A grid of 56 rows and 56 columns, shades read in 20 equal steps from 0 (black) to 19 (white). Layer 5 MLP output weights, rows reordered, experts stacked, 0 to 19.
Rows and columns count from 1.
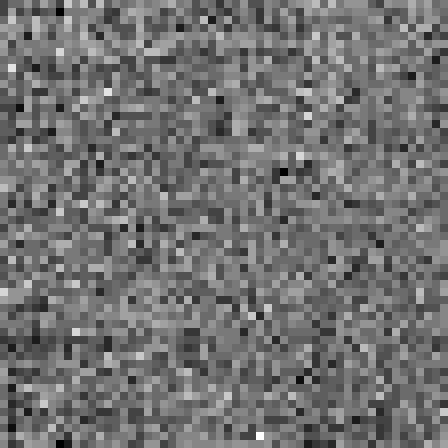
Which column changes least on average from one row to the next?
30
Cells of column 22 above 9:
20
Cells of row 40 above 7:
44
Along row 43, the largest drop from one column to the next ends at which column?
35
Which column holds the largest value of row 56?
54
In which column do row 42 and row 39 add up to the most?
10
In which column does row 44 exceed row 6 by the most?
19
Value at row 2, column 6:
6
